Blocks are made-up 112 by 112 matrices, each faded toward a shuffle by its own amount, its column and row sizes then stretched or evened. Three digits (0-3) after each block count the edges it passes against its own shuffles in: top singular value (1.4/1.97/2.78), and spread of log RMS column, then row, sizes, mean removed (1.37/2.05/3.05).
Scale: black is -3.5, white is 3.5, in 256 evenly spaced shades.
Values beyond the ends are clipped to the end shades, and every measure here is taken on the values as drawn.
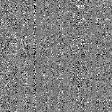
0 3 2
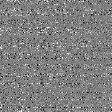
1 1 3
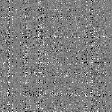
1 3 2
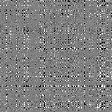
3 3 3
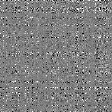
0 3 3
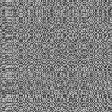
3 1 2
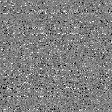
2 0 2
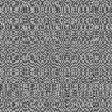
3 1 2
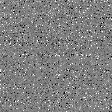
0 1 2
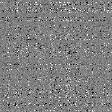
0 2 3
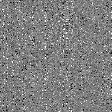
1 2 0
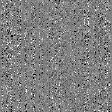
0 3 0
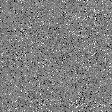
0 1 1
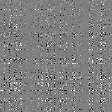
1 3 3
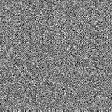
2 0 1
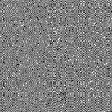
3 2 0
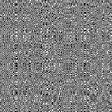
3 3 1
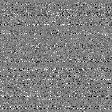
1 0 3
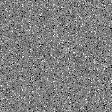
0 2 0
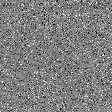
1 0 0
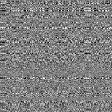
3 0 3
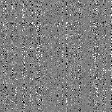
1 3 2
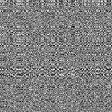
3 0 3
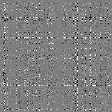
2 3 3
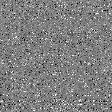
1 0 2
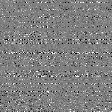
2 1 3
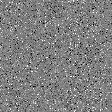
1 1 0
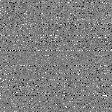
1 0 3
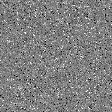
1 1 0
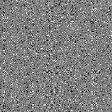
2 2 1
